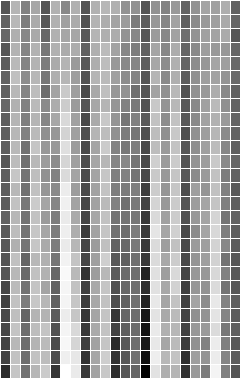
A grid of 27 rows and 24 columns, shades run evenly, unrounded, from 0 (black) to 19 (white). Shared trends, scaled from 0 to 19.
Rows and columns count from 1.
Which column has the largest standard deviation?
12
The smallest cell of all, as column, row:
15, 27
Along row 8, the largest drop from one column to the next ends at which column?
19
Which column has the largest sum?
7
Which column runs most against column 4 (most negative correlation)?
23
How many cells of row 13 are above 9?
17
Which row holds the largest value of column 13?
2
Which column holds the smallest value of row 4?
1
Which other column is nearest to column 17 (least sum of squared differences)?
20
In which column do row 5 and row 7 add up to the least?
9
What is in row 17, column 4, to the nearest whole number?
15
